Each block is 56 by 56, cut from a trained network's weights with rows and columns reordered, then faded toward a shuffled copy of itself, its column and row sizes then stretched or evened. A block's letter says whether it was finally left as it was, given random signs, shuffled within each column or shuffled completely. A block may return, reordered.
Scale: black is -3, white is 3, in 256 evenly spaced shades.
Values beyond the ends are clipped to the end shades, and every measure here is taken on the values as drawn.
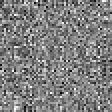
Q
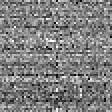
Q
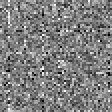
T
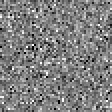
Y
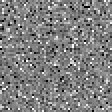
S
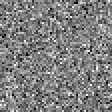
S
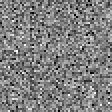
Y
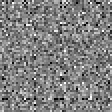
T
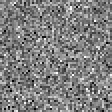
S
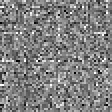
T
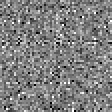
Q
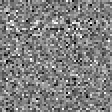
T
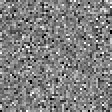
Y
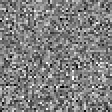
T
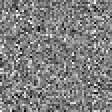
Y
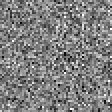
Y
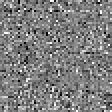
T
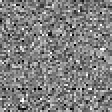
T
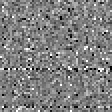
Q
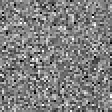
Y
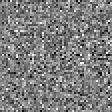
T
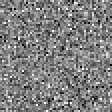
S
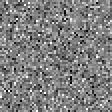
S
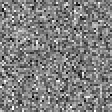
Y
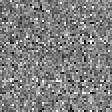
T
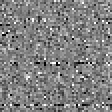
T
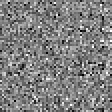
T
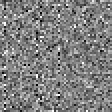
Y
